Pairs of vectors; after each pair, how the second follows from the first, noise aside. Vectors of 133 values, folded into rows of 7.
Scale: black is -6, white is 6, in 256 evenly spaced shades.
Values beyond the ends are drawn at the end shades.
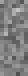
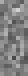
copied.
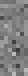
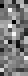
reversed, negated, scaled up.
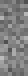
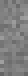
reversed, shrunk.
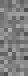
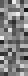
scaled up.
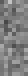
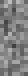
copied.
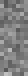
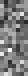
scaled up.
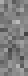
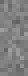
negated, shrunk.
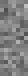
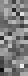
reversed, negated, scaled up.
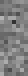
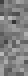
copied.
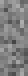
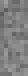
reversed, shrunk.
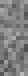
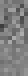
reversed, partly zeroed.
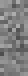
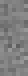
reversed, shrunk.
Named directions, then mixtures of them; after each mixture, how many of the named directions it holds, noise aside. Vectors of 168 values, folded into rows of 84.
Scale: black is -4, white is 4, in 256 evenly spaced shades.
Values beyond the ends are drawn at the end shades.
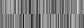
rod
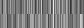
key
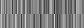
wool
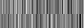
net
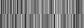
one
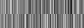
four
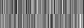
three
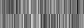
one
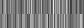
one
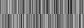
four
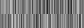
four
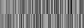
four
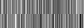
three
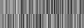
four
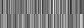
one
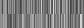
one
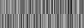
four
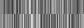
one
